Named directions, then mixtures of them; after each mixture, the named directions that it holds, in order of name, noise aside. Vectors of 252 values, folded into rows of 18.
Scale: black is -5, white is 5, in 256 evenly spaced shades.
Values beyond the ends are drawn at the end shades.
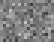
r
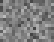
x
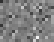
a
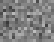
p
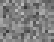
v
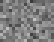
x.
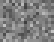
r, v.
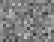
r.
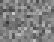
p, x.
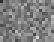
a, p, r.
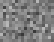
p, v.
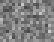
p, v.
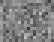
r, v.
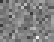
a.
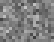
p, v, x.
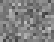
r.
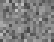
v, x.
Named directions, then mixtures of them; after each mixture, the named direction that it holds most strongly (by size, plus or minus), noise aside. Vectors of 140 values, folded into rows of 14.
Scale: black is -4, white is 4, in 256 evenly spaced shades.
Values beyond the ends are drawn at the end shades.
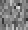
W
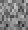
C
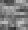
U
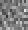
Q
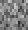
C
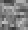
U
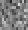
Q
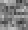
U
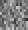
W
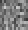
W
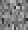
W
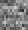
U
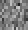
W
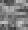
U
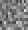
Q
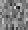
W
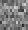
C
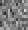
Q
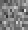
Q
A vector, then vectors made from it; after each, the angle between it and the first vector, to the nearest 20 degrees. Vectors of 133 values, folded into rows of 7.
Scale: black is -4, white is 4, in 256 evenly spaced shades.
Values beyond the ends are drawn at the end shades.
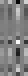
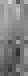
60 degrees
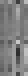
40 degrees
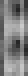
100 degrees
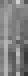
120 degrees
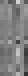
140 degrees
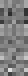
80 degrees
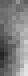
100 degrees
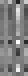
20 degrees
